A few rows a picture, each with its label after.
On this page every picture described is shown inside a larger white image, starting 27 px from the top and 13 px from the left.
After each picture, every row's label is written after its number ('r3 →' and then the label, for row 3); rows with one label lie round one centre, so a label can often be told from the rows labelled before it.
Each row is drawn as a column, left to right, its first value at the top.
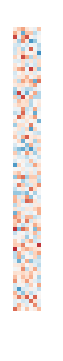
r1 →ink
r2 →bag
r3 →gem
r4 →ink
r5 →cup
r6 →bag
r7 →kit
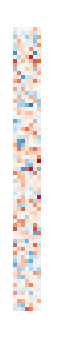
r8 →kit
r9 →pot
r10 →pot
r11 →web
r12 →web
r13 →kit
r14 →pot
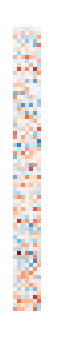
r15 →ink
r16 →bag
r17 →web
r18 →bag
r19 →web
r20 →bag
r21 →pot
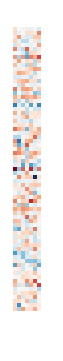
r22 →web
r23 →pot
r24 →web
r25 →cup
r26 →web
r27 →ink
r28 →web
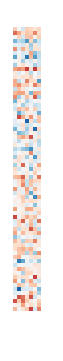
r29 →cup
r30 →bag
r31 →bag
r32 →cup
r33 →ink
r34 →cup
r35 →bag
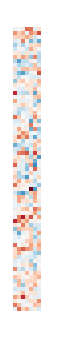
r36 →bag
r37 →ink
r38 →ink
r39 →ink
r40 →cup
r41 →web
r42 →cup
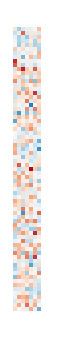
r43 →kit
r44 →bag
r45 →cup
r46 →bag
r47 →web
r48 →bag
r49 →gem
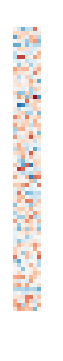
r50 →bag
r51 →web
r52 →web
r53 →bag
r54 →ink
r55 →gem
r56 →bag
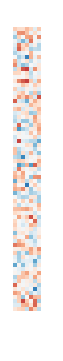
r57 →kit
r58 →cup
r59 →cup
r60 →cup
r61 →ink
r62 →bag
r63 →gem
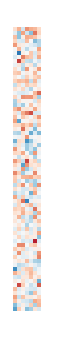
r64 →pot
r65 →kit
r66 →web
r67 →gem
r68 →gem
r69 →cup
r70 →bag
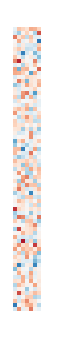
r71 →pot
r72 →kit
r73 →cup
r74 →bag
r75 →ink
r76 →kit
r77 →cup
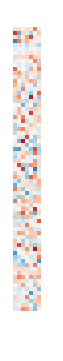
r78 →cup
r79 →gem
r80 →web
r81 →ink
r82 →gem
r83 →pot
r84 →bag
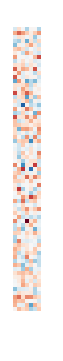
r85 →bag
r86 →cup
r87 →web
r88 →bag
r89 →pot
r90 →bag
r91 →web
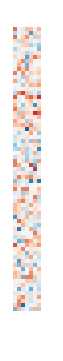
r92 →gem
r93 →bag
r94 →pot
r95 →cup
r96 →gem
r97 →web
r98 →gem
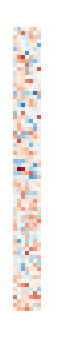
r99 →ink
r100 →web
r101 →web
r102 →kit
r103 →ink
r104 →ink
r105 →bag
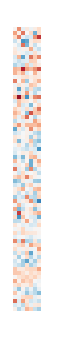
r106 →cup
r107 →gem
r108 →cup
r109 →bag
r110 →web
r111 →gem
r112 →gem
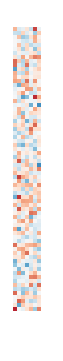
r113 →kit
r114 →pot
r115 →bag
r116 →kit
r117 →web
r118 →gem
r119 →web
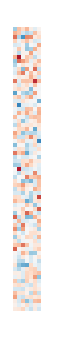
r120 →ink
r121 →web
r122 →kit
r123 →gem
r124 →gem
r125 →cup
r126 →pot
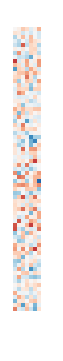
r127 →kit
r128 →bag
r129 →pot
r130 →kit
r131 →pot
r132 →pot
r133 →kit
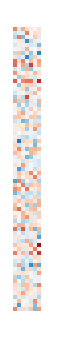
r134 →kit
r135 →pot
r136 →kit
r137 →cup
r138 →kit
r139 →pot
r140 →kit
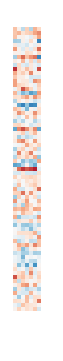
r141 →cup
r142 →web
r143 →web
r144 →web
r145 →web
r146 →web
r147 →cup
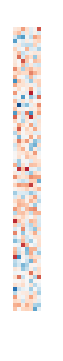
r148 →bag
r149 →web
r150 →kit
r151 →web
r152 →bag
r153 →pot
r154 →gem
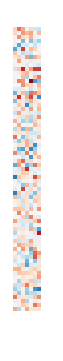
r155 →ink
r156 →gem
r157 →cup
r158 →web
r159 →cup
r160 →bag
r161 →bag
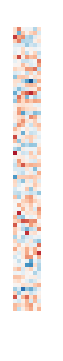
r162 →ink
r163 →gem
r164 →bag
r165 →bag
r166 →bag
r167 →bag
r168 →kit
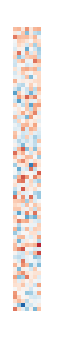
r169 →ink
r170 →pot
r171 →pot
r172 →gem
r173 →web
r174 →gem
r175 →kit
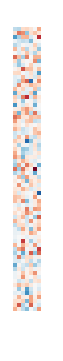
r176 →web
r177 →bag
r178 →cup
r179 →gem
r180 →bag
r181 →web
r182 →ink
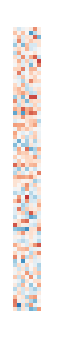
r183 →bag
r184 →pot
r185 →bag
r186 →pot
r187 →gem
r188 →gem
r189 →kit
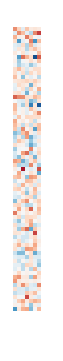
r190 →gem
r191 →cup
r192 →web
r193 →ink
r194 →pot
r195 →cup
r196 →web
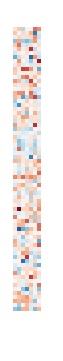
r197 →cup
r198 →pot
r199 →bag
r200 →bag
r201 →cup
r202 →gem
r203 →kit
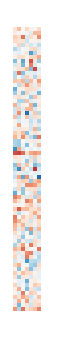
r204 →ink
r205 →pot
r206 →ink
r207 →bag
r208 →kit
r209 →web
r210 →ink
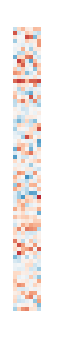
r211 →cup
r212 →kit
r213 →kit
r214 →ink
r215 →ink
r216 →kit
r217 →pot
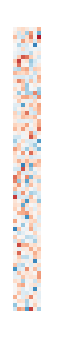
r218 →pot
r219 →kit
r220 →web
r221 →gem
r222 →ink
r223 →bag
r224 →gem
